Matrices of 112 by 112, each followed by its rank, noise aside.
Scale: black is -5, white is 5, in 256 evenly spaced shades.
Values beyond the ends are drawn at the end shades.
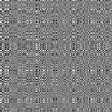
two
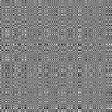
two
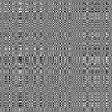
two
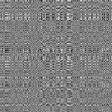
three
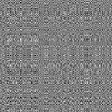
four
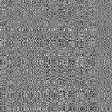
six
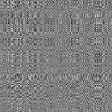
four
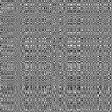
three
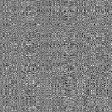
six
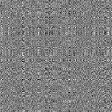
six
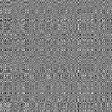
three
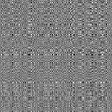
three
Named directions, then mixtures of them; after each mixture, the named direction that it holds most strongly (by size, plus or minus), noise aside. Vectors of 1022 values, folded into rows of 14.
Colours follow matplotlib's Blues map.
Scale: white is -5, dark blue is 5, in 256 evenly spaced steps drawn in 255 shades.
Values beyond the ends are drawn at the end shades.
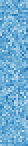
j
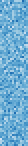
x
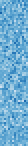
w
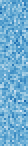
w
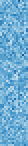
j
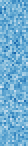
w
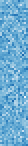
j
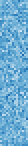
j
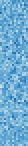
w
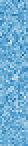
j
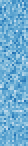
w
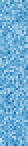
x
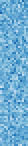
w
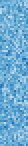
w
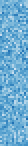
j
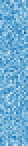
x
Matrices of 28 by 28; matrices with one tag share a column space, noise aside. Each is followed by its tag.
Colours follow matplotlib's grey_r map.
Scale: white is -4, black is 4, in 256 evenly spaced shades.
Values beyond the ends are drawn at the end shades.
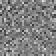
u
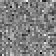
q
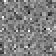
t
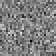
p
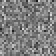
t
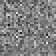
u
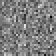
q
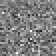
p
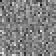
q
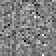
u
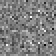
p
